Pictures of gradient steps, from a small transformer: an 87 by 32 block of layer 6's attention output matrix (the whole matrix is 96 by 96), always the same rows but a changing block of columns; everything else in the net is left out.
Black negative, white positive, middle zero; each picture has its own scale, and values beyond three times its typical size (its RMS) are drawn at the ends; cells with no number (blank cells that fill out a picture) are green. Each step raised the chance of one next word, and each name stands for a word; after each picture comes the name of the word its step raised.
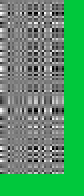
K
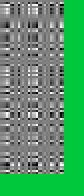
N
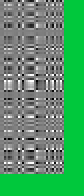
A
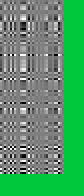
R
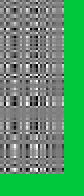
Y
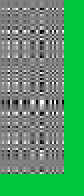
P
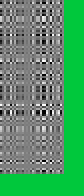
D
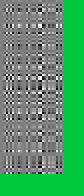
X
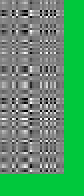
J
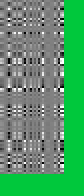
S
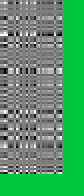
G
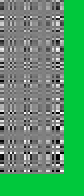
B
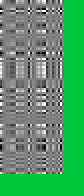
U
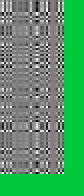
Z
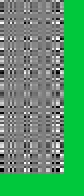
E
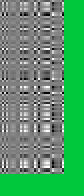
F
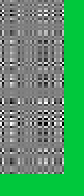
J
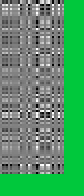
N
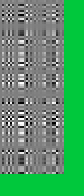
J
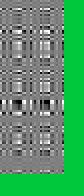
P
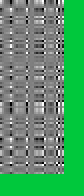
X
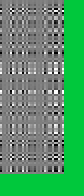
U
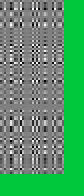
B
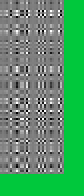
J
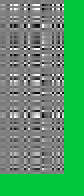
N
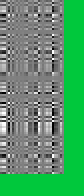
F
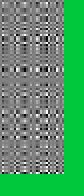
G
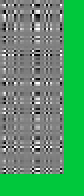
R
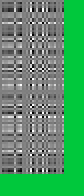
E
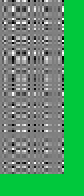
E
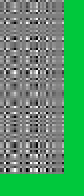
E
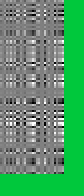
J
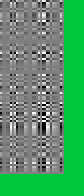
F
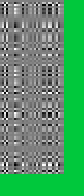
N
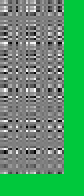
Z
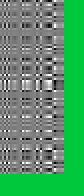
A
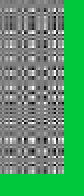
X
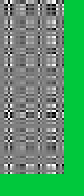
N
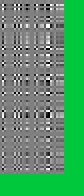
N
